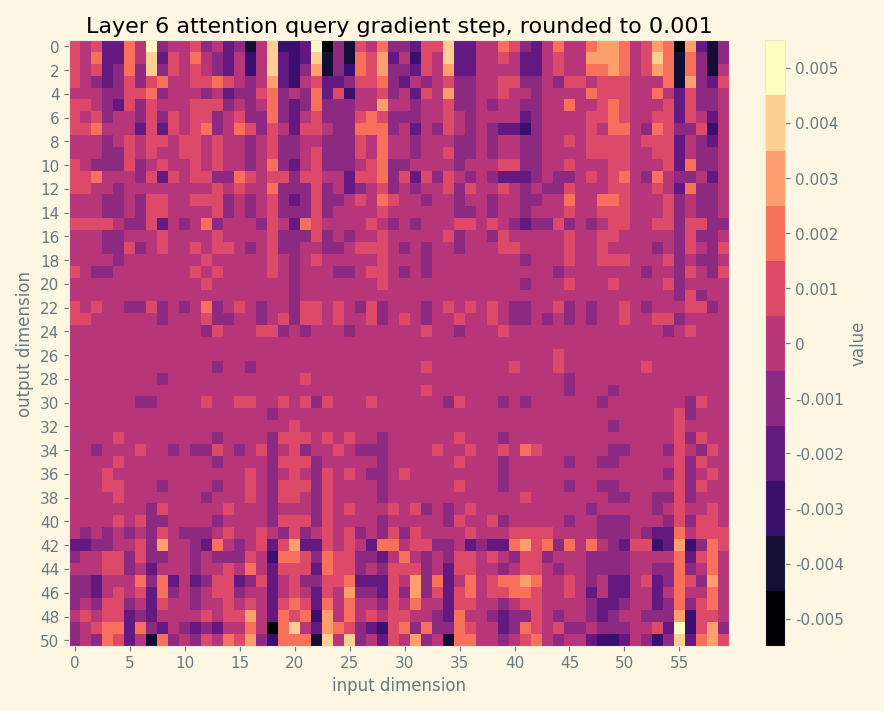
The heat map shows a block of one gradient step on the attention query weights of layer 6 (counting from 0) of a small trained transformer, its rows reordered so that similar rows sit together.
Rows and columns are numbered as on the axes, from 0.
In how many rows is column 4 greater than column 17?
17
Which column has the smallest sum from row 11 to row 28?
20
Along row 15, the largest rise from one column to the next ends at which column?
21
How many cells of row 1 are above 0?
23
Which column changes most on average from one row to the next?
8
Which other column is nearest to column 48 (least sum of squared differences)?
5
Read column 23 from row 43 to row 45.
0.002 0.002 0.001
